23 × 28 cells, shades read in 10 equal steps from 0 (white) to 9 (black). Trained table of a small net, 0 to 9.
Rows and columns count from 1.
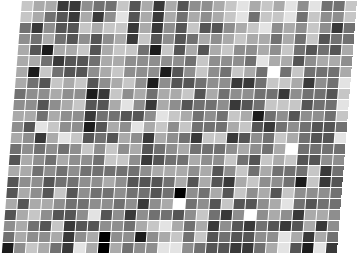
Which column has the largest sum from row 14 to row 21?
25
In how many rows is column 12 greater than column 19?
13
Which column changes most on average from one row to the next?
15
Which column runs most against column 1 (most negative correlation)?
7
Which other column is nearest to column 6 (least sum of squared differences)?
18
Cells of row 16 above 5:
2
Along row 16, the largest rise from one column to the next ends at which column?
27
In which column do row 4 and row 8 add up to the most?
12
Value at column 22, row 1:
3
